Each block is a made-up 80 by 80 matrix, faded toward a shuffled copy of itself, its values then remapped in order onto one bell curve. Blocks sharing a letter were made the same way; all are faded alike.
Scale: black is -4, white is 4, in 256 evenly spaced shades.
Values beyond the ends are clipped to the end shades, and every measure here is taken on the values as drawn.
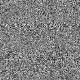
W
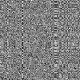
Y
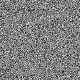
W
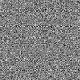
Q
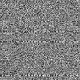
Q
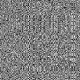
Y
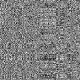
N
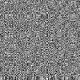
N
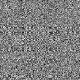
Q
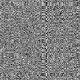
Y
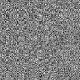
N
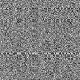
Q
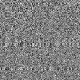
Q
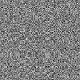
N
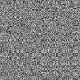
N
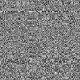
Q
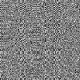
Y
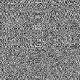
Q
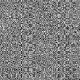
Y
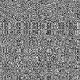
N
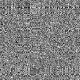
Q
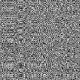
N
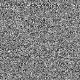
W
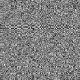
Q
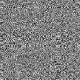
Q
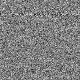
W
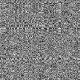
Q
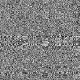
Q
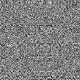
Q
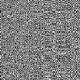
Y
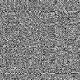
Q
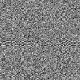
Q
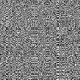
Y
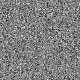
W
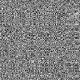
Q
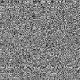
Q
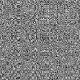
N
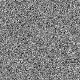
W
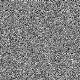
W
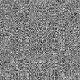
N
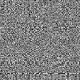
Q
